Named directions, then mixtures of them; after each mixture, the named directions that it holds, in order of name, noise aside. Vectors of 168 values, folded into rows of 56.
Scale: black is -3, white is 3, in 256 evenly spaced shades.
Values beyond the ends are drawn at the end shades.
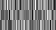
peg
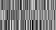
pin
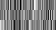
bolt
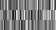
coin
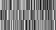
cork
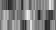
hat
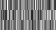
coin, cork, peg.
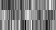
hat, pin.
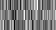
bolt, coin, pin.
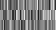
coin.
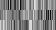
bolt, hat.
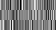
bolt, cork, pin.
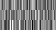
cork, pin.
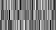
peg.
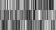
hat, peg.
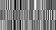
bolt, peg.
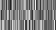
cork, hat, peg.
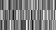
coin, pin.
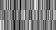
bolt, coin.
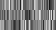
bolt, hat.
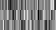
coin, hat.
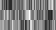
cork, hat.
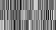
bolt.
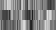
hat, peg.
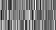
cork, hat, peg.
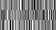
bolt, pin.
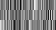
bolt.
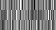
bolt, coin, pin.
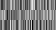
pin.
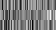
coin, peg, pin.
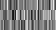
coin.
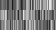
cork, hat.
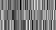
bolt, coin, pin.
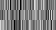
bolt.
